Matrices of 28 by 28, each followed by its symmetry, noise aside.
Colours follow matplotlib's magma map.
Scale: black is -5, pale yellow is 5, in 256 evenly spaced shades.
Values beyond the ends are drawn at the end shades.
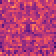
mirrored left to right.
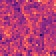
no symmetry.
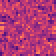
same after a half turn.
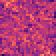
same after a half turn.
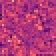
symmetric across the other diagonal.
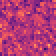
antisymmetric.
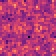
mirrored top to bottom.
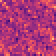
symmetric.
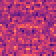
mirrored left to right.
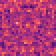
mirrored left to right.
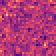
symmetric.
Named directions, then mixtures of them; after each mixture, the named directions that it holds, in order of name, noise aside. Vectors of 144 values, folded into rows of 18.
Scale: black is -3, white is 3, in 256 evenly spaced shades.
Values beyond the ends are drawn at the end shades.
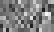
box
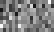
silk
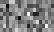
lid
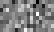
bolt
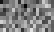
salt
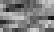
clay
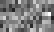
box, clay.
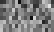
box, salt, silk.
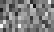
silk.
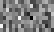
box, lid, silk.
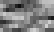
clay.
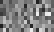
bolt, box, salt.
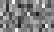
bolt, lid, silk.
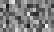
lid.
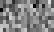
bolt, silk.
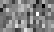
bolt.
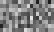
bolt, silk.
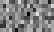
bolt, lid, silk.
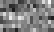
clay, silk.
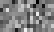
bolt.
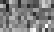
clay, lid, salt.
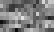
bolt, clay.
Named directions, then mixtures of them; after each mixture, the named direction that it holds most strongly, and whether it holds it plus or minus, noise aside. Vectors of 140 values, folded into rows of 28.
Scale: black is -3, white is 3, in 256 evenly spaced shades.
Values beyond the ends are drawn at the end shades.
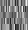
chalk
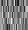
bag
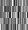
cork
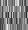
bag, minus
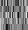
bag, plus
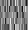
chalk, minus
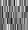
bag, minus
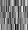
chalk, plus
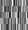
cork, plus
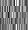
bag, minus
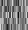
cork, plus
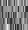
bag, minus
